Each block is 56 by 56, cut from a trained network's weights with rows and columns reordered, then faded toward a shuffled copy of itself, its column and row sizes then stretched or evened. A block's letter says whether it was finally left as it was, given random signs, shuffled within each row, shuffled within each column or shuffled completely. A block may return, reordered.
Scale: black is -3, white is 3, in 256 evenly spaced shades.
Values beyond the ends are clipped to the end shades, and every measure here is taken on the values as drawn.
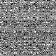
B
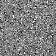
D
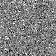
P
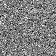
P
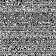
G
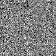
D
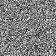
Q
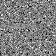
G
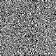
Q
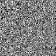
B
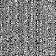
B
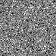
G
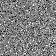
P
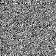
G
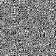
B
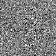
Q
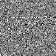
Q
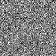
B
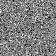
P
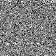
G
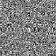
B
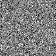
D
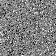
P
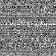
B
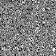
Q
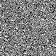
P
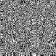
B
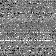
G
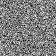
P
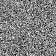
P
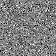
G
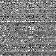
B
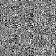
B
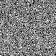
P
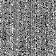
D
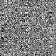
B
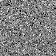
G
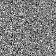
D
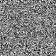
G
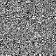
Q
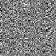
B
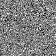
G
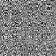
B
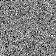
G
